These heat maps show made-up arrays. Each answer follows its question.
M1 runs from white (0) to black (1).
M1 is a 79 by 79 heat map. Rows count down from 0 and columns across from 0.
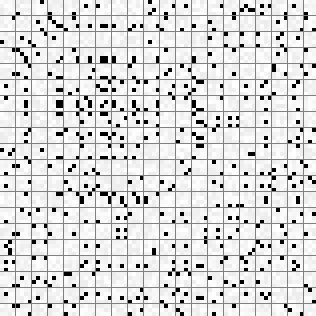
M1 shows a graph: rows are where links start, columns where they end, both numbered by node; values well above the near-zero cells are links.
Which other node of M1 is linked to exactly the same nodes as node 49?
node 50
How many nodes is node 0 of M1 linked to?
2
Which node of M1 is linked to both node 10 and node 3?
node 37
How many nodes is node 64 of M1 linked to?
5
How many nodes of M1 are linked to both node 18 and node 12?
6
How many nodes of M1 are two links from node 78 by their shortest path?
3
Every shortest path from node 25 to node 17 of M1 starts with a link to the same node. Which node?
node 6
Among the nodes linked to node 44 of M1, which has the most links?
node 68
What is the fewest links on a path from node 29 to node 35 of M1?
4
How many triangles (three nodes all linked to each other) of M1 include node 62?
3
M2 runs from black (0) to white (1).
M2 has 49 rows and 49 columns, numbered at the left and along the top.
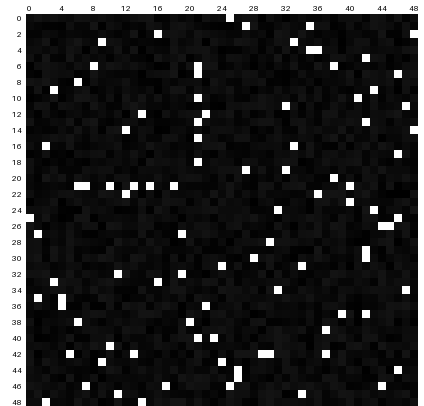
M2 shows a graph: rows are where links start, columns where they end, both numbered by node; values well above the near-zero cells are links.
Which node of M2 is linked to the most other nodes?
node 21
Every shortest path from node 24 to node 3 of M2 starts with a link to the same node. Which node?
node 43
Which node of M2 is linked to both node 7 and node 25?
node 46
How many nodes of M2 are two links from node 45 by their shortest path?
1
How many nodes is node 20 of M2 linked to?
1
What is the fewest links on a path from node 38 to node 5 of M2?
5
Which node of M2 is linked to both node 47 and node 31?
node 34
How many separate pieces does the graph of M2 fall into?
2
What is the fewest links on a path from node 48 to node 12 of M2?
2
